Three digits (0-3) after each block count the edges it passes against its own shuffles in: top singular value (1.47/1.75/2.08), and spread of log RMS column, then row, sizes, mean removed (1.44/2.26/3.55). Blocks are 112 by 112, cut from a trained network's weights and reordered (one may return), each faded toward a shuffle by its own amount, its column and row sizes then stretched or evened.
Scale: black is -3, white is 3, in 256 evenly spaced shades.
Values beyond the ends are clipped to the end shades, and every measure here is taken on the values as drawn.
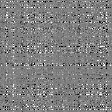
1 2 3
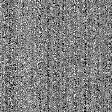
1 2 0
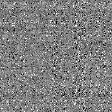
0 2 1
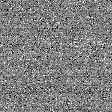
0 0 1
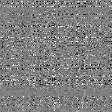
0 2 3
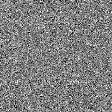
1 1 1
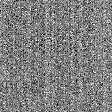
1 0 1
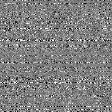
1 1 3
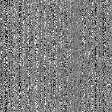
1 3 0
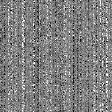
3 3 1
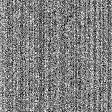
3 0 0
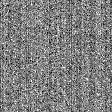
2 0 0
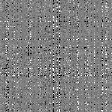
1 3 2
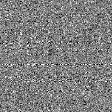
1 1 2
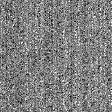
1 1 0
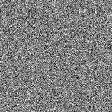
1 0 0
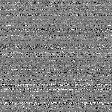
1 0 3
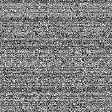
3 1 0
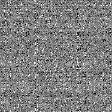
1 2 0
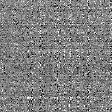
1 2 1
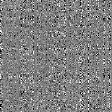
1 3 2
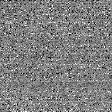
0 1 2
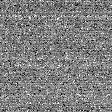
1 0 1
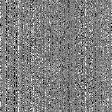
2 3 0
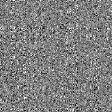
2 2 1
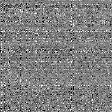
1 2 2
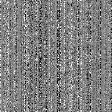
3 3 0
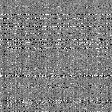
2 0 3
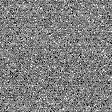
0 0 0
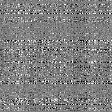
2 1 3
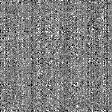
2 2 2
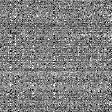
2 2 0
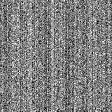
3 0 0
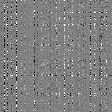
2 3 2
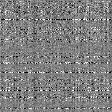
2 0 3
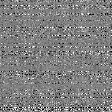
0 1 3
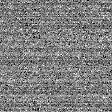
2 1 0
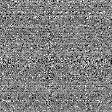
1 1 2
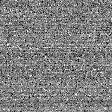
1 0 1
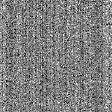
2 1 1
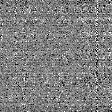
1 2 1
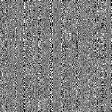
3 3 1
